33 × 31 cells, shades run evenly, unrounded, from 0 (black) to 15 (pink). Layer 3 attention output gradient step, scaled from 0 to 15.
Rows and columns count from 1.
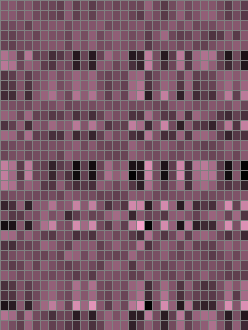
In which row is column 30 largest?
22
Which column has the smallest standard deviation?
20
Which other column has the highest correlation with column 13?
5
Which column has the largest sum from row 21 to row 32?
18
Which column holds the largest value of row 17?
19
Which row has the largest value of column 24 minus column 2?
23
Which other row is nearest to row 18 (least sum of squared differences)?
17
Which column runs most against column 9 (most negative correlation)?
15
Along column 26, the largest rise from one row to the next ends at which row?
32
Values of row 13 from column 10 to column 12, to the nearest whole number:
11 8 11
